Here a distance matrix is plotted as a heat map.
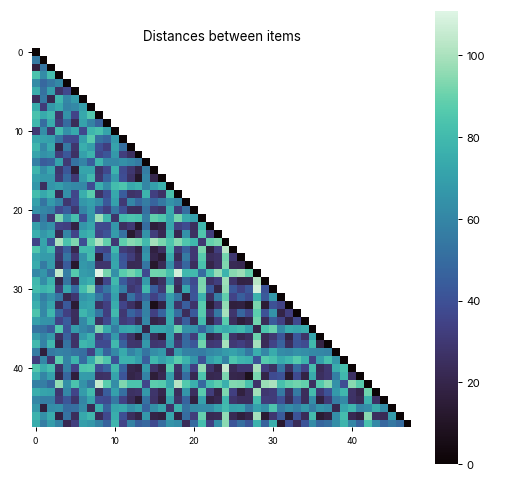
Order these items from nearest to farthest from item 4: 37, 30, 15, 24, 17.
15, 37, 17, 30, 24
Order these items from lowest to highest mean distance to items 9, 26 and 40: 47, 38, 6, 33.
33, 47, 38, 6
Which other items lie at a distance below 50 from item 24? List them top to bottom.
0, 2, 6, 10, 21
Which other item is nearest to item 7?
45
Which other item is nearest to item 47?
31
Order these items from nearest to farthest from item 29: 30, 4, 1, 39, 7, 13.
13, 30, 4, 1, 7, 39
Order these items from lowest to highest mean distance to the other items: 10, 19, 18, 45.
18, 19, 45, 10
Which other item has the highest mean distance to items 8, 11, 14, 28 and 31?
24
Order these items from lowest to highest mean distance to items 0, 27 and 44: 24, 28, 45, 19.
19, 45, 24, 28
